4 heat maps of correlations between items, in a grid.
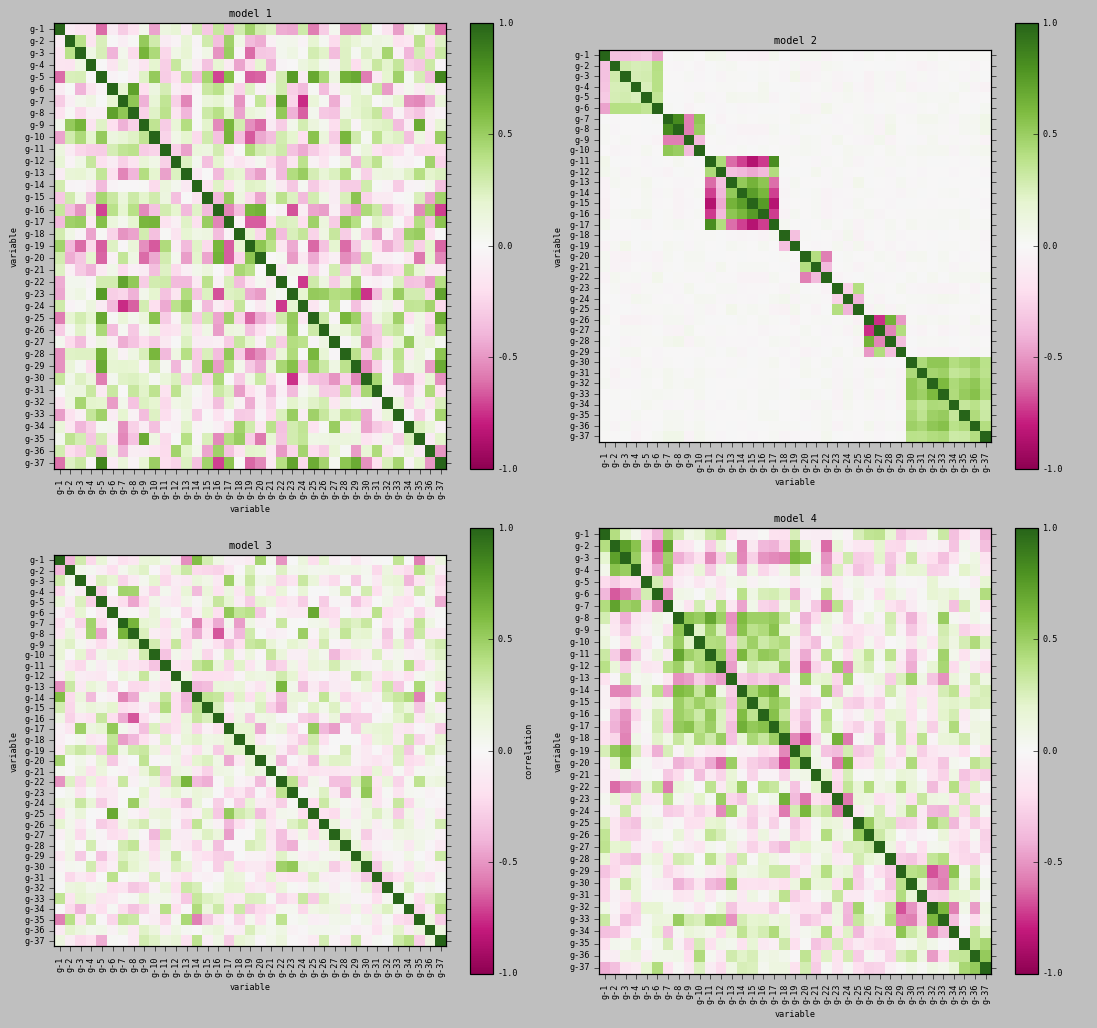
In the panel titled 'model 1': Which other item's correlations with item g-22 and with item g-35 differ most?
g-7
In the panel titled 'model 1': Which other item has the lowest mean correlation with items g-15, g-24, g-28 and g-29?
g-20
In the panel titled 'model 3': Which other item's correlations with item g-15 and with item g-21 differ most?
g-11
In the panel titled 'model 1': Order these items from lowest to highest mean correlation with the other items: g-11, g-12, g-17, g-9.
g-11, g-12, g-9, g-17
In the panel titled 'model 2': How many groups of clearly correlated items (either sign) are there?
8
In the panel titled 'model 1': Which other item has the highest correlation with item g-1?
g-19
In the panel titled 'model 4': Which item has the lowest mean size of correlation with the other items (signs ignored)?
g-5
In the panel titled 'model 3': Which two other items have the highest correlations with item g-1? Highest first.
g-14, g-20
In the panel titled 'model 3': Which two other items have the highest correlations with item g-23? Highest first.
g-30, g-22
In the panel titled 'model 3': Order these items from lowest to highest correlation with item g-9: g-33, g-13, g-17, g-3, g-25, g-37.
g-17, g-13, g-25, g-3, g-33, g-37
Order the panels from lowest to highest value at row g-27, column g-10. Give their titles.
model 3, model 1, model 4, model 2
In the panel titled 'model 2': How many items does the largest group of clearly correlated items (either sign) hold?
8
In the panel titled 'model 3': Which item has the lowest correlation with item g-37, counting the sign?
g-5
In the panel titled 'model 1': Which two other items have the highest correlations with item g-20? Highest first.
g-16, g-19
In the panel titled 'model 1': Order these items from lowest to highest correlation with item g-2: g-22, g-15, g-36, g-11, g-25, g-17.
g-36, g-11, g-22, g-25, g-15, g-17
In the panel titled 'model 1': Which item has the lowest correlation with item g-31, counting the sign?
g-18
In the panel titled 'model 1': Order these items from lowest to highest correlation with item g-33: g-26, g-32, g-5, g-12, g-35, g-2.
g-35, g-2, g-12, g-32, g-26, g-5
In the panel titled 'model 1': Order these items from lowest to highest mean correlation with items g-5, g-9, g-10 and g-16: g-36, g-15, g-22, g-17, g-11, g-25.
g-11, g-36, g-22, g-15, g-25, g-17
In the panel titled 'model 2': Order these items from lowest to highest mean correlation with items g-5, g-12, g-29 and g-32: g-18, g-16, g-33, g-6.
g-16, g-18, g-6, g-33
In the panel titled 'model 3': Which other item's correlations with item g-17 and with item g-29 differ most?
g-3
